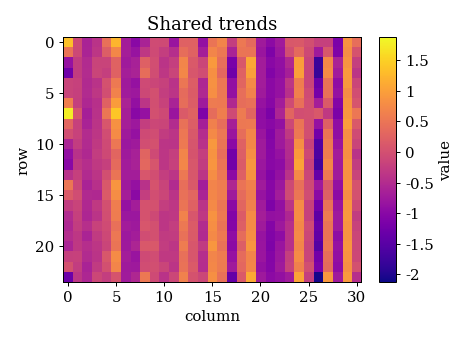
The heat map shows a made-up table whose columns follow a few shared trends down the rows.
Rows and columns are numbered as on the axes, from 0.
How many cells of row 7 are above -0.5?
21
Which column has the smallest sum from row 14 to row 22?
26
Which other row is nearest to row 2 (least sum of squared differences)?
12
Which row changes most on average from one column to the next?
23
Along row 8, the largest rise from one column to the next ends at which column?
29
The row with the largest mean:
7
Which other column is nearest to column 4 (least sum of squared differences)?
30
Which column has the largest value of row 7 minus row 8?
0
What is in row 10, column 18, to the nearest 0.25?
0.25
